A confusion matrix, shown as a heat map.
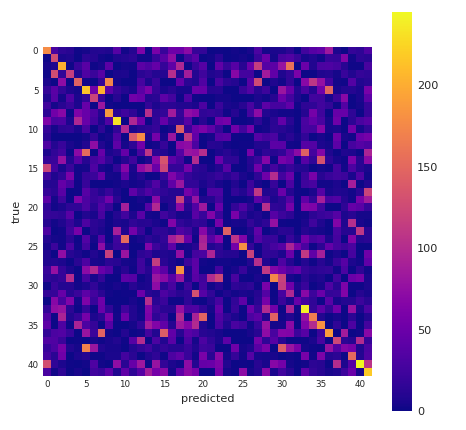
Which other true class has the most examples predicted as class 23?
9
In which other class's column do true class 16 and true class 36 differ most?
15
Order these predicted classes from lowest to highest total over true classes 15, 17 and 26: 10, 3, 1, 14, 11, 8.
11, 1, 3, 14, 8, 10
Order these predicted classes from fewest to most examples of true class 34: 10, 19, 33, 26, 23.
23, 26, 10, 33, 19
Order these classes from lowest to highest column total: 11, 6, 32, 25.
32, 25, 11, 6
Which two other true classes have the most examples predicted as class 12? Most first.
11, 37
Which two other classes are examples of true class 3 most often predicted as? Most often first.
1, 16
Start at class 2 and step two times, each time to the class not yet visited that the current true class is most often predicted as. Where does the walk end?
19
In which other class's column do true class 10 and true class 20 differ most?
28
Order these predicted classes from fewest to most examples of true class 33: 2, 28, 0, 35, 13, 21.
21, 0, 35, 13, 2, 28
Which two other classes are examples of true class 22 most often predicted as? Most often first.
39, 29
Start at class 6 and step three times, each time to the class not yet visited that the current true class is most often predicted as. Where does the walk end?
7
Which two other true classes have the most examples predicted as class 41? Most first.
18, 40
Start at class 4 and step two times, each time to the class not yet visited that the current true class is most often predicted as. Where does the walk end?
13
